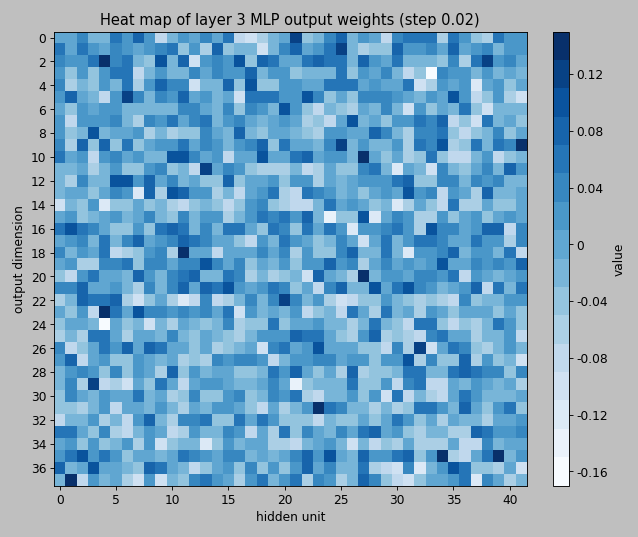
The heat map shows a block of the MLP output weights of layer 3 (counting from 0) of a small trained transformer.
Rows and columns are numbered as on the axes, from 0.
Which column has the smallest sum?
37
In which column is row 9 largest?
41
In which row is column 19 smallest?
27
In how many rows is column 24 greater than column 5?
18
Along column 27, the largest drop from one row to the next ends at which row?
21
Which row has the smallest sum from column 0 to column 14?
14
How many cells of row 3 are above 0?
20
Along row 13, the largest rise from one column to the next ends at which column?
8
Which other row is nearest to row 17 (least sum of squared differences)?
19
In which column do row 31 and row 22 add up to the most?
23
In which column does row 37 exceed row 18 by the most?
1
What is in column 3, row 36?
0.1
